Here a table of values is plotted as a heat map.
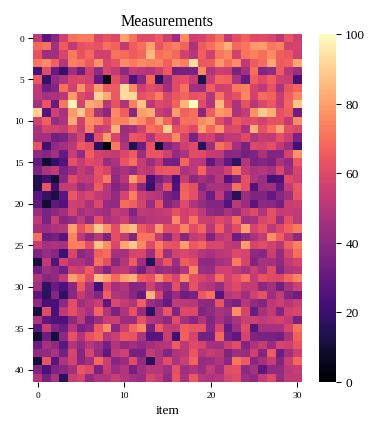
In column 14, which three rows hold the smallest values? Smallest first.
13, 5, 36
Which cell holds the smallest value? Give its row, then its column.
13, 8
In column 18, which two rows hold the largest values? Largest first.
8, 3
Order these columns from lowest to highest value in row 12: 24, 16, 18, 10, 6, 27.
6, 18, 10, 27, 24, 16
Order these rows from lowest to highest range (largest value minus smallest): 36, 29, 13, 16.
16, 29, 36, 13
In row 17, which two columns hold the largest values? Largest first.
11, 8
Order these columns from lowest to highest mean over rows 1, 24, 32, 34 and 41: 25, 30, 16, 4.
30, 25, 4, 16
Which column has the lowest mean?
2
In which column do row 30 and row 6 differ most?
7
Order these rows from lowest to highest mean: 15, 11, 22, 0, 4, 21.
15, 4, 21, 22, 0, 11
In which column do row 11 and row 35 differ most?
25
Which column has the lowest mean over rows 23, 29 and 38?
1
